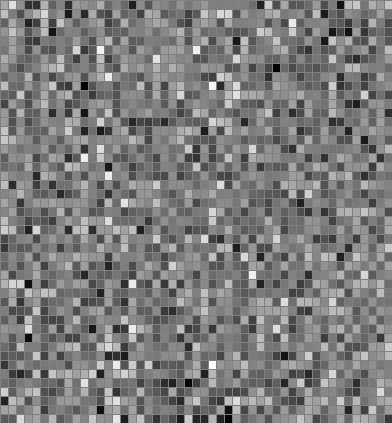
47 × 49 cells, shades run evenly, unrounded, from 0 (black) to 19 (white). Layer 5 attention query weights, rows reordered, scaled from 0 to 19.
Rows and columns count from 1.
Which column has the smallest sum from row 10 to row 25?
5
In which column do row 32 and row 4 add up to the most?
2
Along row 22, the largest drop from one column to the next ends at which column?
38
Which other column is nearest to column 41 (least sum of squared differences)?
9
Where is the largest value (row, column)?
41, 27
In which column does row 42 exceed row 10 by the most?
11
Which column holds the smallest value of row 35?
22
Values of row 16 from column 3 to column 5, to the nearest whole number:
11 10 7
